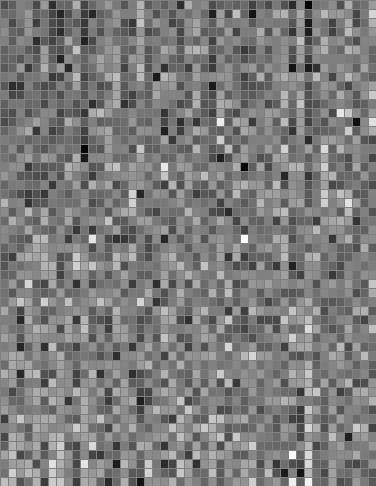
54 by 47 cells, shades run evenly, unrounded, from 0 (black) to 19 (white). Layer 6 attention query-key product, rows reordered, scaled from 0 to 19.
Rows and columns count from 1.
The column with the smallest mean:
3
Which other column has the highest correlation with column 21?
15
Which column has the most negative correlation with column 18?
11
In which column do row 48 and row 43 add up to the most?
39
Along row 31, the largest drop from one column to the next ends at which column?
8
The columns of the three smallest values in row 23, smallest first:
4, 28, 12
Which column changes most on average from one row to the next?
21
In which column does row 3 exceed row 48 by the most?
47
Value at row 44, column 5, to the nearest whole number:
13
